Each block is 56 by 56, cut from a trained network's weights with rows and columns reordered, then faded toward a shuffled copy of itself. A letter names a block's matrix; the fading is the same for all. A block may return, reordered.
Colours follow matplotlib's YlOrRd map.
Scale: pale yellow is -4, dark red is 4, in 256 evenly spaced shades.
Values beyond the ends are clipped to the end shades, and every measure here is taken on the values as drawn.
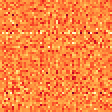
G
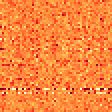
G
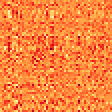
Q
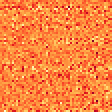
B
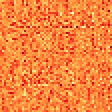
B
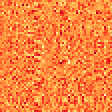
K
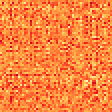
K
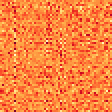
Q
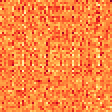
Q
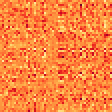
Q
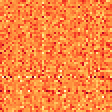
G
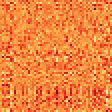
Q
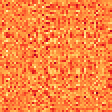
K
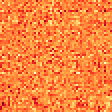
B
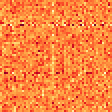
G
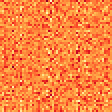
K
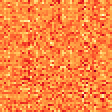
K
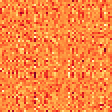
Q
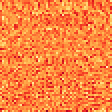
K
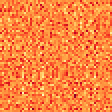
K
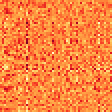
Q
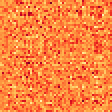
B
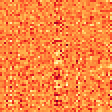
Q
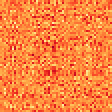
K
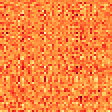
Q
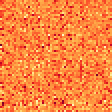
B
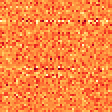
G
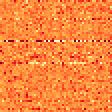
G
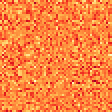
K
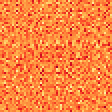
K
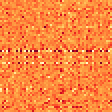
G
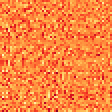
K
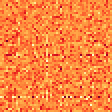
G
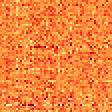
G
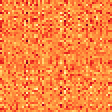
Q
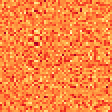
K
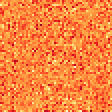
B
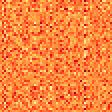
Q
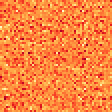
B
